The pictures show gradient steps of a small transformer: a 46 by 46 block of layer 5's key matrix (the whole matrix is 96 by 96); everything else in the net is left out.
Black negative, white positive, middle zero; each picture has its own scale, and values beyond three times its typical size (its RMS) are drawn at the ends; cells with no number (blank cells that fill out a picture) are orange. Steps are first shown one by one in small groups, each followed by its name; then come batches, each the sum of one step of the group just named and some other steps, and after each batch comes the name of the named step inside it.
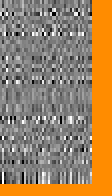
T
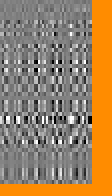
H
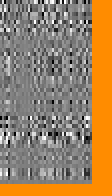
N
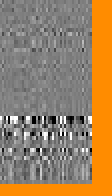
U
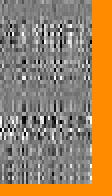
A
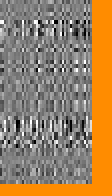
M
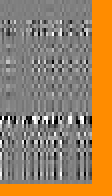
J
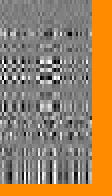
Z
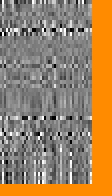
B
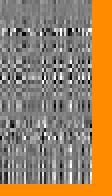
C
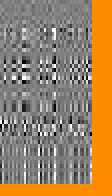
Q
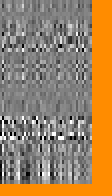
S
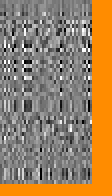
Q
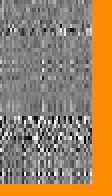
B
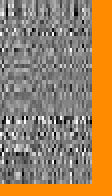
B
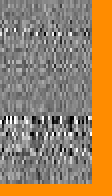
U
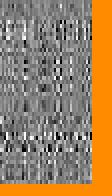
Q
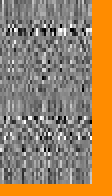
B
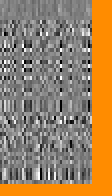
C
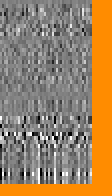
H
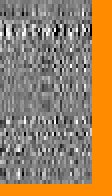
M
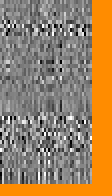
T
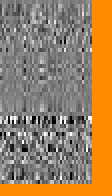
U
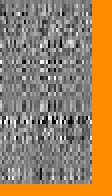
A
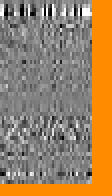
A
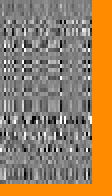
U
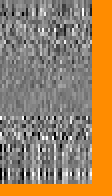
T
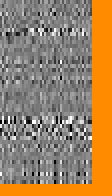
T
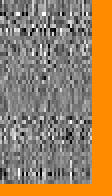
B
